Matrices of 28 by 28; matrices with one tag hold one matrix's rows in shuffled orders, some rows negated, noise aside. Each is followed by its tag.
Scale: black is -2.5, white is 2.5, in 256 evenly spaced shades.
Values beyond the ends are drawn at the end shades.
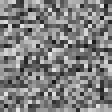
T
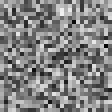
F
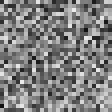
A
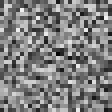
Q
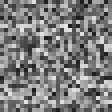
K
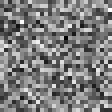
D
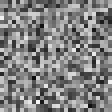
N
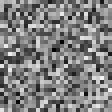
N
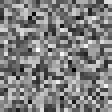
K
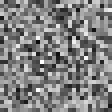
Q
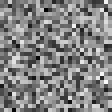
F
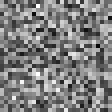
K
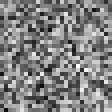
F
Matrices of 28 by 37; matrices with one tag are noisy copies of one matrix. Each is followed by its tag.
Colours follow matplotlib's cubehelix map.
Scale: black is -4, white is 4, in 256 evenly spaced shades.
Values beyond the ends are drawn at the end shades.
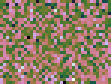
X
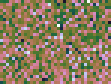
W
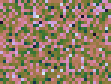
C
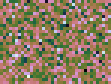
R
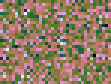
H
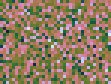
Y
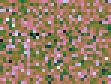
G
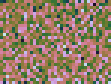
W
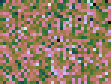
W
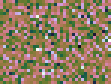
C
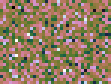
R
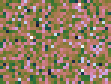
Y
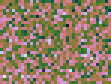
H
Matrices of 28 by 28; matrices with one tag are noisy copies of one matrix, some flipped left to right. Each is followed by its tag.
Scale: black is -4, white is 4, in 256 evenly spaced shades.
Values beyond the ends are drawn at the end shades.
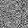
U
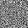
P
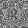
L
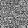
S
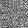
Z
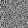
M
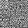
Z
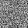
S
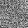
Z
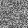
S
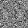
L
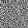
M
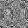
L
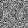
L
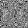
L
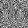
L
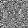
L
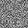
U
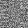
Z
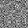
U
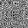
P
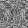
L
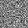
U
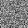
S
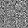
U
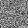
S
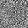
P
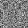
L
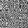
Z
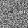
S
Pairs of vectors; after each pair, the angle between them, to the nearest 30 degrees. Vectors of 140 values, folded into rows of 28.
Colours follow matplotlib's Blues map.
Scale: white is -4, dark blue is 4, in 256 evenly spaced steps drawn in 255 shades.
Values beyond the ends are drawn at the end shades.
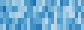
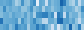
60 degrees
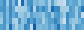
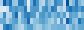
90 degrees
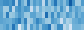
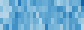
90 degrees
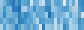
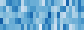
60 degrees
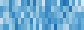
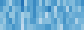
90 degrees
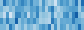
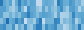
90 degrees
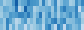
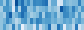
60 degrees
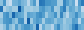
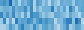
90 degrees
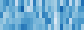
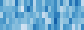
150 degrees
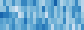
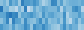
60 degrees
